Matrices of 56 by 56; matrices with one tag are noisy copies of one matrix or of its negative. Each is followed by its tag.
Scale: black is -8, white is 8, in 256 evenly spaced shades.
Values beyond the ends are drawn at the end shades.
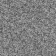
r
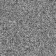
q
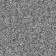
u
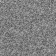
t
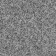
r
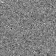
t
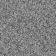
r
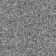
q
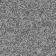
t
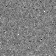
q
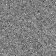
r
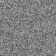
t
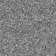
t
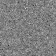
q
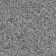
r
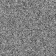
q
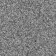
q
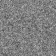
r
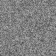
u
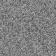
r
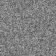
u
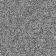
u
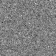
q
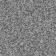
u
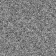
r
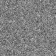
q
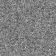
u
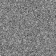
q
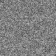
t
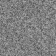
r
